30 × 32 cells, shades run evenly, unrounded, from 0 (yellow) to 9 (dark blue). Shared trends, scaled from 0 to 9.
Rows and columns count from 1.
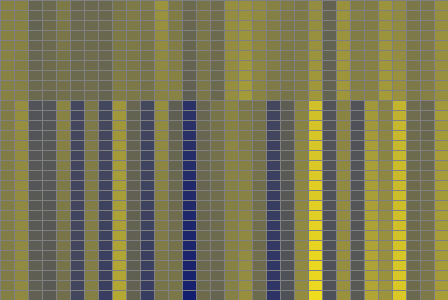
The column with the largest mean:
14
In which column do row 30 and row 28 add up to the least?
23
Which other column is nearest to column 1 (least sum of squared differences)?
17
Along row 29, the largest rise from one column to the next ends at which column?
24
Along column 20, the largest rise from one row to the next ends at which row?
11
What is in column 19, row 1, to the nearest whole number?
4
